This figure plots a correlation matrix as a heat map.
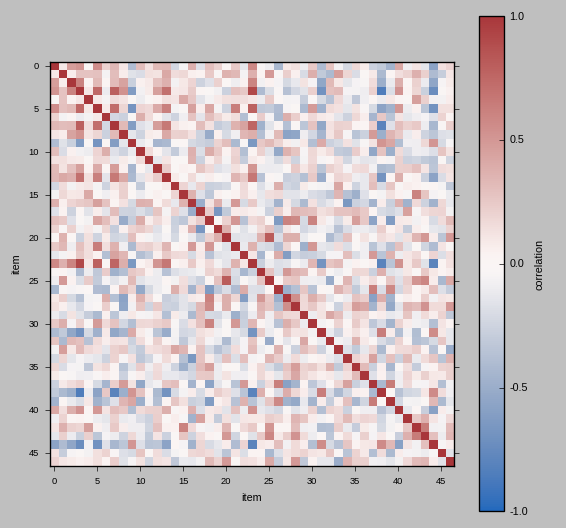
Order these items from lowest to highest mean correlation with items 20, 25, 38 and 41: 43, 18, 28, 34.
18, 34, 28, 43
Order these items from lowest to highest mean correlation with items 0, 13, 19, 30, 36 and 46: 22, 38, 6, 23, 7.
38, 22, 6, 7, 23
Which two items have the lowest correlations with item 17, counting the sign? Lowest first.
19, 16
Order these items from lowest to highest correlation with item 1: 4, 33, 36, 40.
36, 40, 4, 33
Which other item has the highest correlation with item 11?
16
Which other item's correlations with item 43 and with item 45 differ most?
25
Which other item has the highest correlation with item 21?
5
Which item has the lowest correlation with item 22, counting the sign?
27
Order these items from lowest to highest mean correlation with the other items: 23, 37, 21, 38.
38, 37, 21, 23
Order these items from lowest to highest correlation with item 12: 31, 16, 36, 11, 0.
31, 11, 16, 36, 0
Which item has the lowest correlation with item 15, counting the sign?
35
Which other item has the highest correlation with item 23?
3
